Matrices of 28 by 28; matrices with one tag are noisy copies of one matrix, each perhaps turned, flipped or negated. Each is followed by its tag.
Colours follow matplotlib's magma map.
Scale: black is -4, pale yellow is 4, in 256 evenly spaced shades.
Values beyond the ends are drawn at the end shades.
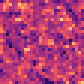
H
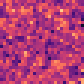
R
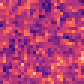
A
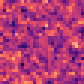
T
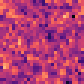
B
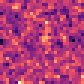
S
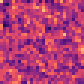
H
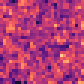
R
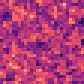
S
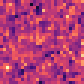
S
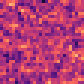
T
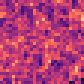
R
